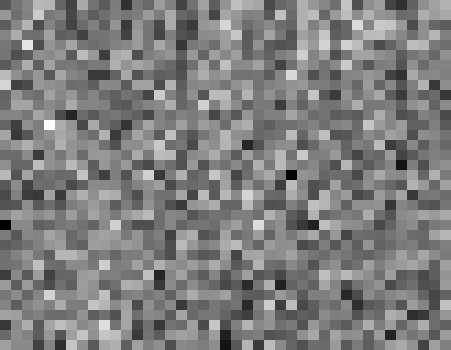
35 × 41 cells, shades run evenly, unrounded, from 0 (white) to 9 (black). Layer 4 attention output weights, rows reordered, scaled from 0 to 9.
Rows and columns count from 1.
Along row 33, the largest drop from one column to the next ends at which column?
20
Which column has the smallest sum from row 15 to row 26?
21
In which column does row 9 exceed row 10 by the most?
15
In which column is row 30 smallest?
5
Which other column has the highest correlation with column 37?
17
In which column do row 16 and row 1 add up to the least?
28
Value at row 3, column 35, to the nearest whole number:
2
